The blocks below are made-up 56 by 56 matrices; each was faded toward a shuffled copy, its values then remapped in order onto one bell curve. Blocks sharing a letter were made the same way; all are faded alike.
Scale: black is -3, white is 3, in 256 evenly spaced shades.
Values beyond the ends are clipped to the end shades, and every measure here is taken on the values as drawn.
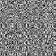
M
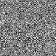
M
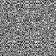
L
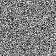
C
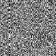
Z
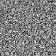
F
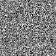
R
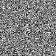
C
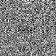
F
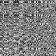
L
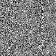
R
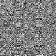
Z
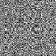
M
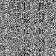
Z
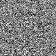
C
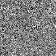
C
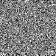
C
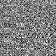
F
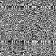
L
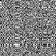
L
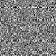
L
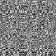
L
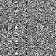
Z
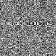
F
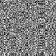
M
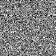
C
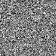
C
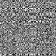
L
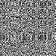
L
